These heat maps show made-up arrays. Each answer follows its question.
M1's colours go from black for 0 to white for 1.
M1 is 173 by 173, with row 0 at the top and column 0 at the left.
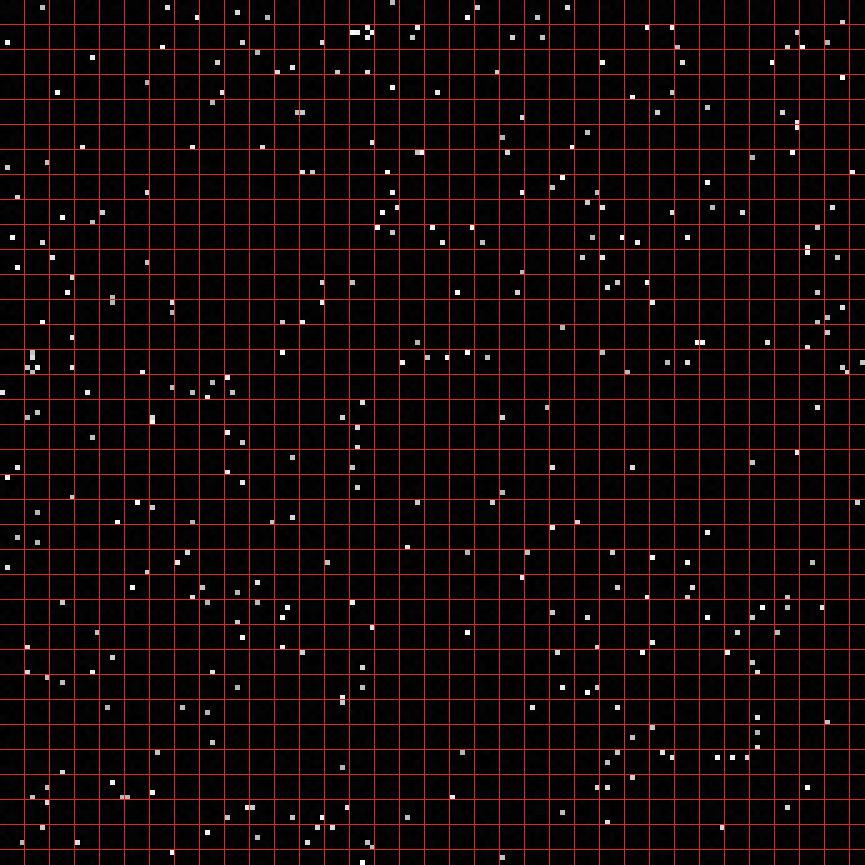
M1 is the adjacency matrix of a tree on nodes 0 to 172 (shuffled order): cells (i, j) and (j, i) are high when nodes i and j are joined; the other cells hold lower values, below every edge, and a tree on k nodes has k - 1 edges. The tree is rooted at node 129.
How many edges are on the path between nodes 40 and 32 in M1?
8
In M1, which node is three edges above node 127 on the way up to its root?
64
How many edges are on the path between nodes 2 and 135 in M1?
6
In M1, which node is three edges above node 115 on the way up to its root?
119
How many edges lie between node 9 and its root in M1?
3
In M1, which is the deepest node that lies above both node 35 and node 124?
137
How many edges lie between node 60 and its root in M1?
3
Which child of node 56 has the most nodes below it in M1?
70
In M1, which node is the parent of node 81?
163
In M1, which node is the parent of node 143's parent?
134
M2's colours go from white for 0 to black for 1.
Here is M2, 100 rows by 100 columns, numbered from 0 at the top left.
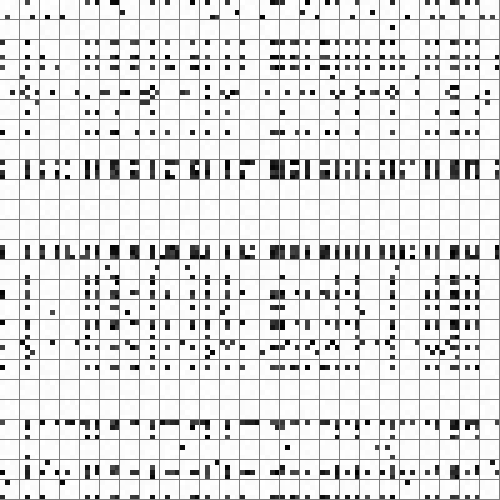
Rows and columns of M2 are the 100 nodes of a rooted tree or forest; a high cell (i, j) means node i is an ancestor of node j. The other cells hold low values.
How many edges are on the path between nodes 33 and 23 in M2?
7
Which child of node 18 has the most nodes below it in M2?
68
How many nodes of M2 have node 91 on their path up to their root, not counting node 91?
2
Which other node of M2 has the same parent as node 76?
73
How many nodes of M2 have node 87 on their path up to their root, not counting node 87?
12
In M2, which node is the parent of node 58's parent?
8
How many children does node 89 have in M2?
4
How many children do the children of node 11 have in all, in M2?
2
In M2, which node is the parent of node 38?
55
